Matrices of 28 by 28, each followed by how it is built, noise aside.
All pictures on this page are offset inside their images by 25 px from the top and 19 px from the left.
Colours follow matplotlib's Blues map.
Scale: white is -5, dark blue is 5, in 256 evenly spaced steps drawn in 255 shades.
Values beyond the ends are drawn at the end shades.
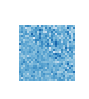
upper triangular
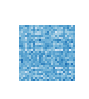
blocks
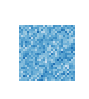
Hankel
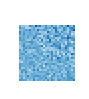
upper triangular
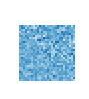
upper triangular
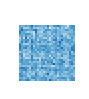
blocks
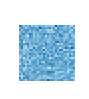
low rank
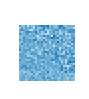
upper triangular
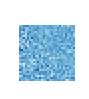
lower triangular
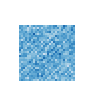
Hankel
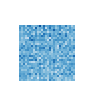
blocks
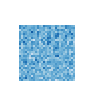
blocks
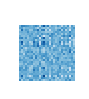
low rank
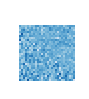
lower triangular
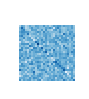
diagonal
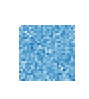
diagonal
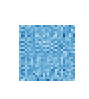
low rank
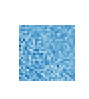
lower triangular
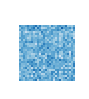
blocks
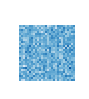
blocks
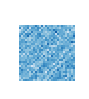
Hankel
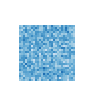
blocks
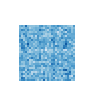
blocks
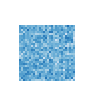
blocks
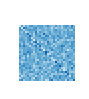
diagonal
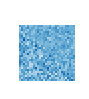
lower triangular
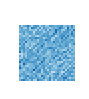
Hankel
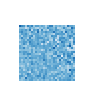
upper triangular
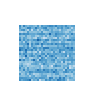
blocks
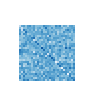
diagonal
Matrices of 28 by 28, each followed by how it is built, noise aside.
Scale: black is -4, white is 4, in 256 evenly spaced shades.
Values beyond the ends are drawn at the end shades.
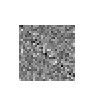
banded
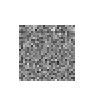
repeating columns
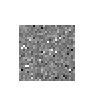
sparse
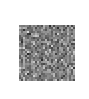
repeating rows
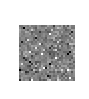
sparse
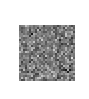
repeating rows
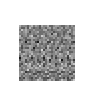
repeating columns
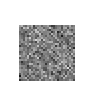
Toeplitz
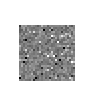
sparse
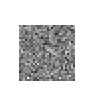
noise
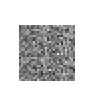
repeating rows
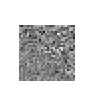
upper triangular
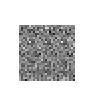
repeating columns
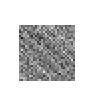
Toeplitz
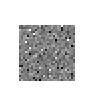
sparse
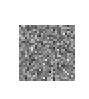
noise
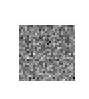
repeating columns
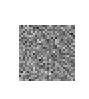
Toeplitz
